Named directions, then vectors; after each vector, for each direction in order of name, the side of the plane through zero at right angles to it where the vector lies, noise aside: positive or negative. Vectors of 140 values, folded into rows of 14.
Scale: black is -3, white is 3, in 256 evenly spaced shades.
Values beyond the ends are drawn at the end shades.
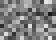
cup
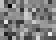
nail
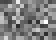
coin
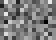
negative, positive, negative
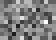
positive, positive, positive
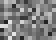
negative, negative, negative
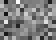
positive, negative, positive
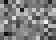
positive, negative, positive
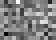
positive, negative, positive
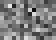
positive, negative, negative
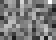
negative, positive, negative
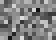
positive, positive, positive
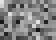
negative, negative, positive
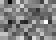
positive, positive, positive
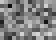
negative, positive, positive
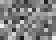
negative, negative, negative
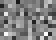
negative, positive, negative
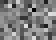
positive, negative, negative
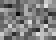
negative, positive, positive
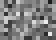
positive, negative, positive
